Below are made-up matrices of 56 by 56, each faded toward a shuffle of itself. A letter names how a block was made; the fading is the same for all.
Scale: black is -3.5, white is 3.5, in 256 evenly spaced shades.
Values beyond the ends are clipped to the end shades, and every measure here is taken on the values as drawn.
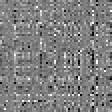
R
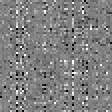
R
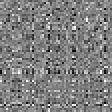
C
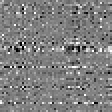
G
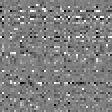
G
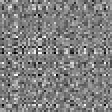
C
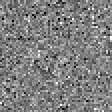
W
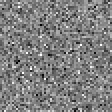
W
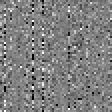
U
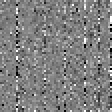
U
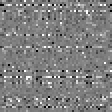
G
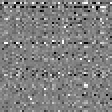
G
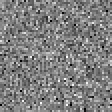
W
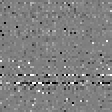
G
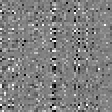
R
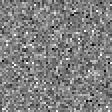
W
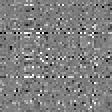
G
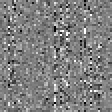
U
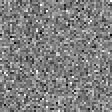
W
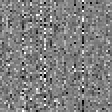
U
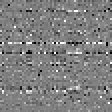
G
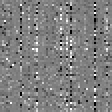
R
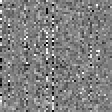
U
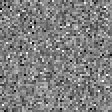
W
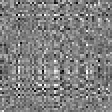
C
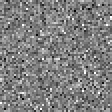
W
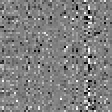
R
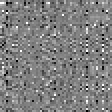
R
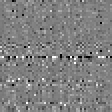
G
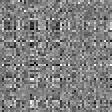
C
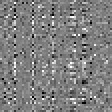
R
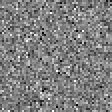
W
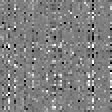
R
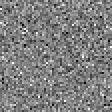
W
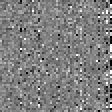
U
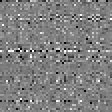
G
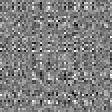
C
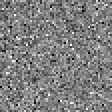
W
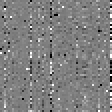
R
